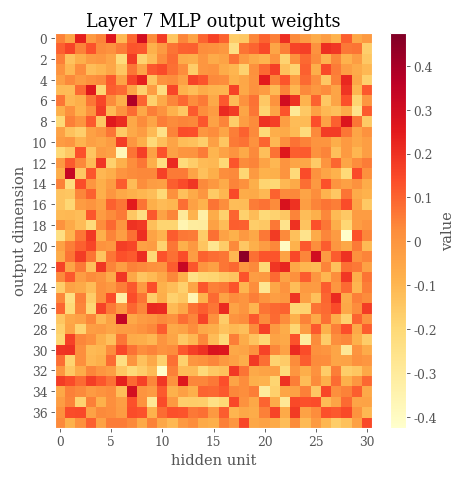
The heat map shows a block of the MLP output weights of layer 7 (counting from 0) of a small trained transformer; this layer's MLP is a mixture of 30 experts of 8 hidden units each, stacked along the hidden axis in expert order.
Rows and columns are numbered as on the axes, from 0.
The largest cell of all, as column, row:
18, 21
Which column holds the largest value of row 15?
17
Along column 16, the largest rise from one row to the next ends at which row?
30
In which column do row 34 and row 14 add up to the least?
20
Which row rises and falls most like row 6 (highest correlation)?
16
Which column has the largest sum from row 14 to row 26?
7
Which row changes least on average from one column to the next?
10
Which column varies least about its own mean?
19
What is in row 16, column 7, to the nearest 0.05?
0.25
